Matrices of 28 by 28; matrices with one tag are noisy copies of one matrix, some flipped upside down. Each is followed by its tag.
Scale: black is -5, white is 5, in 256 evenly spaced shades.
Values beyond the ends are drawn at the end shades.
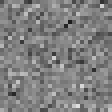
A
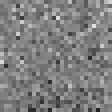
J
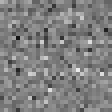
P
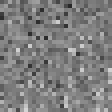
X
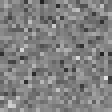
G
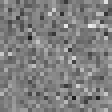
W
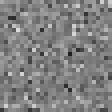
A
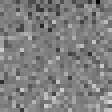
J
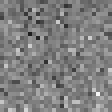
X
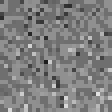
X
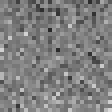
J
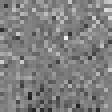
J
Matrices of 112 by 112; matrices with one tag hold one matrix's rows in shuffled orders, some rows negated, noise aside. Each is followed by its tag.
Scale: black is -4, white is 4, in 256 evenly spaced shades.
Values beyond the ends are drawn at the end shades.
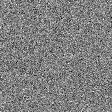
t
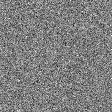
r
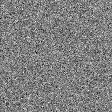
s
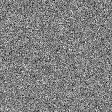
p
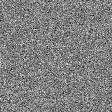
t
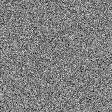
t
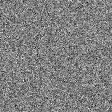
s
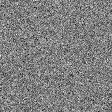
t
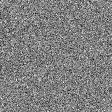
t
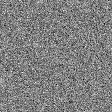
p
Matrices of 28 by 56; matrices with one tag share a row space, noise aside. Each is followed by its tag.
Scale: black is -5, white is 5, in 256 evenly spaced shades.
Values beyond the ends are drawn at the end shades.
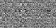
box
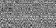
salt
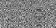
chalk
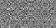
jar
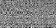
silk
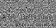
jar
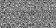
jar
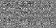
jar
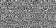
salt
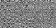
jar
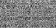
silk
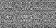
salt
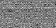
salt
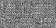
salt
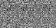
jar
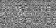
box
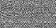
salt
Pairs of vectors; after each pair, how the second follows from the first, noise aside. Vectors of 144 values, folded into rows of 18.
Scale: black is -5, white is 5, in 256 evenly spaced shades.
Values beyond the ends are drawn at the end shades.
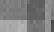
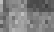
reversed, negated.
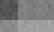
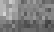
negated.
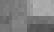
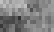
reversed, negated.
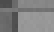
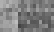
negated.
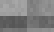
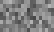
shuffled.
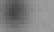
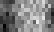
wrapped around, scaled up.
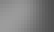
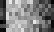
wrapped around, scaled up.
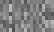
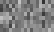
reversed, negated.
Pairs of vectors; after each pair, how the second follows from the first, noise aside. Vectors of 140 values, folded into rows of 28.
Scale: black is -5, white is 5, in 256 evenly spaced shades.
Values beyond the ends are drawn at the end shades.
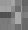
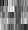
wrapped around, scaled up.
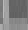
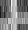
wrapped around, scaled up.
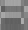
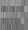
shrunk.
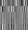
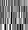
wrapped around, negated, scaled up.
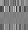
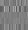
shrunk.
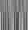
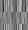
wrapped around, negated.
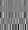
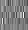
wrapped around, negated.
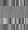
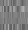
reversed, shrunk.
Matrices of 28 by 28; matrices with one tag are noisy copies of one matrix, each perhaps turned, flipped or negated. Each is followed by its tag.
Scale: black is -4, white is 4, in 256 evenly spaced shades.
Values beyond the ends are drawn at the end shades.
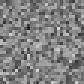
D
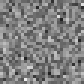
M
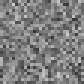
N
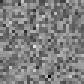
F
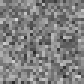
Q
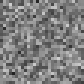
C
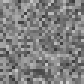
Q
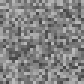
D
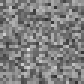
M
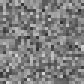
F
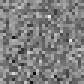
D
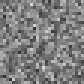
C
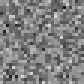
N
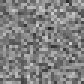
M
